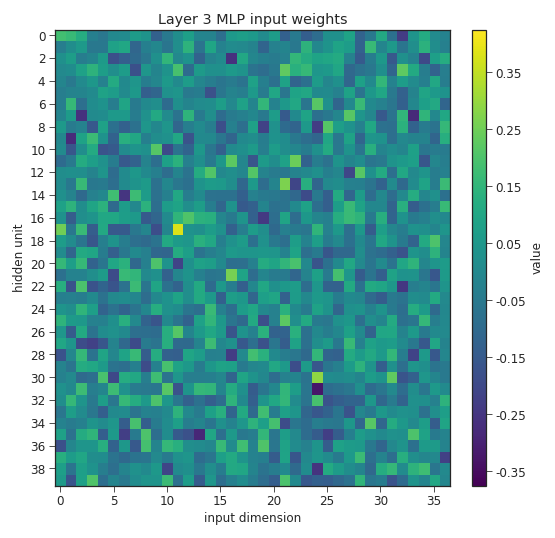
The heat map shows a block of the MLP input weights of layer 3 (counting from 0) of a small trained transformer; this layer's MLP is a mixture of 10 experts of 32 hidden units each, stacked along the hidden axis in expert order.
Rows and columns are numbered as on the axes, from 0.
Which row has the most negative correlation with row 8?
6
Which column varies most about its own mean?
24
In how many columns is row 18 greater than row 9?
20
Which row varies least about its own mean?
4
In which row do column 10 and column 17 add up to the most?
36
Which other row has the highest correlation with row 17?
26
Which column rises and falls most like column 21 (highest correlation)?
2
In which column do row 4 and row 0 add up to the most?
30
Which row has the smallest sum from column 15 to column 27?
14
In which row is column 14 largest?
12
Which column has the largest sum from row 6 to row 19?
11
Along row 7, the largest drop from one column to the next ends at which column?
33
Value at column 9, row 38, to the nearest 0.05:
0.05
